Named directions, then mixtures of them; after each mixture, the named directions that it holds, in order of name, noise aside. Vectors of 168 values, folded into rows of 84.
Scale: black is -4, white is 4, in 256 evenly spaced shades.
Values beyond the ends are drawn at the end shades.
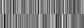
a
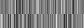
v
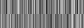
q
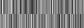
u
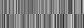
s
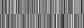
a, s.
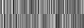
a, u.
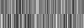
v.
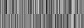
q, s.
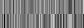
a, s.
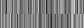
a, q.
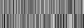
a, s.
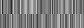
u.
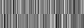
a.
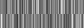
q, v.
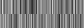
u.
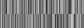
q, s.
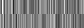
a, u.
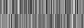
q, u.
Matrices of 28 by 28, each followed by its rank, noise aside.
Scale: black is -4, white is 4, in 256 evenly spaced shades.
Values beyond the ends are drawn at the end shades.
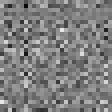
six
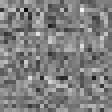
six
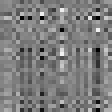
two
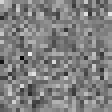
eight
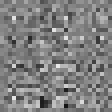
four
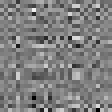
three
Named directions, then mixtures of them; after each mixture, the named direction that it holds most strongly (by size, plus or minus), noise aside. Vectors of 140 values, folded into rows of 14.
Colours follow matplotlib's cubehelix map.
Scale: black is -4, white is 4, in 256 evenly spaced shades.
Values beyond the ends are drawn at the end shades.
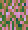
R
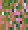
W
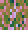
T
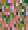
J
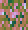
W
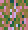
T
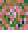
T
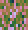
T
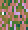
W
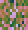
T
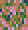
J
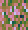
W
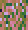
J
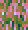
R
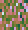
W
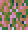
T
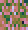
J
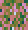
T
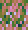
R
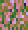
T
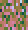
J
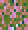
T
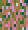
J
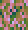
T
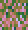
R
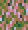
R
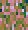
J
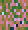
W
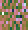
W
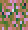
W
